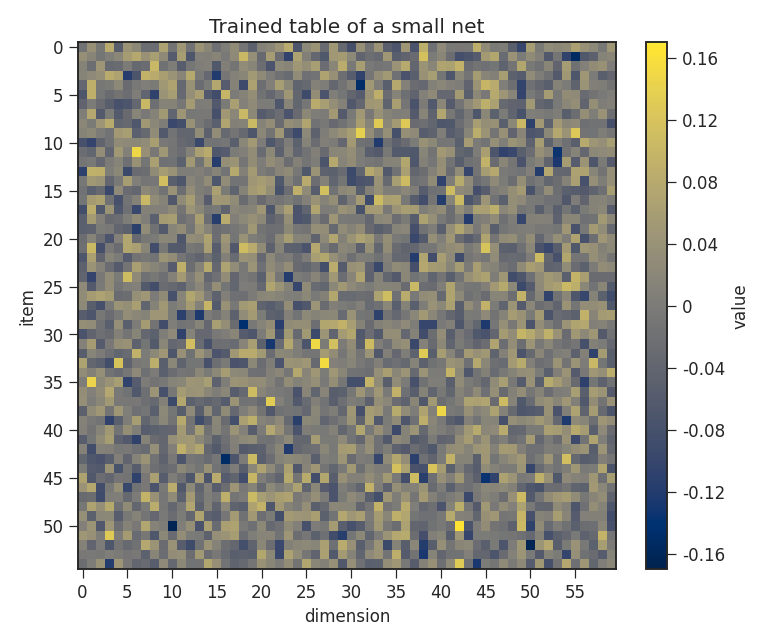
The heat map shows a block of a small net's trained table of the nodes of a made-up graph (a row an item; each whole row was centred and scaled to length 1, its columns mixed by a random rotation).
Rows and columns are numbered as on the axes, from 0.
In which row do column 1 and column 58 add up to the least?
24
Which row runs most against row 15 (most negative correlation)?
0
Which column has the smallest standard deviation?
58
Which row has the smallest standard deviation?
34
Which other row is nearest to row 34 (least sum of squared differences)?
2
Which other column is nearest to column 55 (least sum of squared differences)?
52
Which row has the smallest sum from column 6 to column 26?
9
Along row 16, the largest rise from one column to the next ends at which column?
33
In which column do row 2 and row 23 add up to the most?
42
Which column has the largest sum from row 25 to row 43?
19
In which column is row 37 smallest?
10
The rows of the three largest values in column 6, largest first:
11, 32, 1
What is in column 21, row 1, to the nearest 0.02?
0.06
